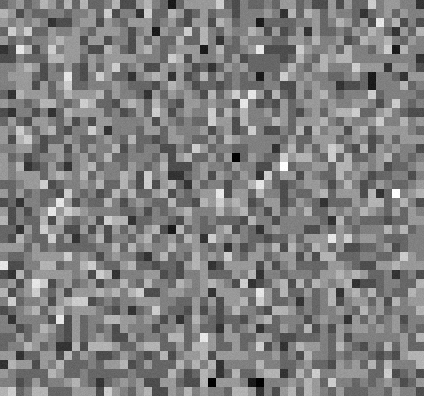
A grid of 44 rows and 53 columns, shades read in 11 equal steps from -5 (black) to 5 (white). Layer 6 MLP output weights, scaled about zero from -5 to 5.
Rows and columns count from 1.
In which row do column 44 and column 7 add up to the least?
36
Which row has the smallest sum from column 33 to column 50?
10
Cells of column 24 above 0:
14
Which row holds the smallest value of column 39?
4
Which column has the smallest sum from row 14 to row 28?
2
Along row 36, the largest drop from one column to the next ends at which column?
9
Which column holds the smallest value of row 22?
48
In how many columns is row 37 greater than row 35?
18
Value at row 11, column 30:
3
